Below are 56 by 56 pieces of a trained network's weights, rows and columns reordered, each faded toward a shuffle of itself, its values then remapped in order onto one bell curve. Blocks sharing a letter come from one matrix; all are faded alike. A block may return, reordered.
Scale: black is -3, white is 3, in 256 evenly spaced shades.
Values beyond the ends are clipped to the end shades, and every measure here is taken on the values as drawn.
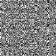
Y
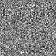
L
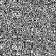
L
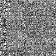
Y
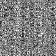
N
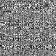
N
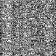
N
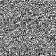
L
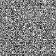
Y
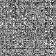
Y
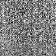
N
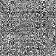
Y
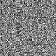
L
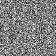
L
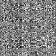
N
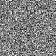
L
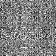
N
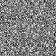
L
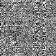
Y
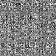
N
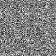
L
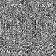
L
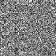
L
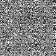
Y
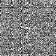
Y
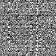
Y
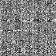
N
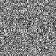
L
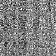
N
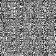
Y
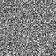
L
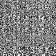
N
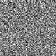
L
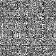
Y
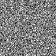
L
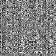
N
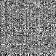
N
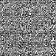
Y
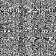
N
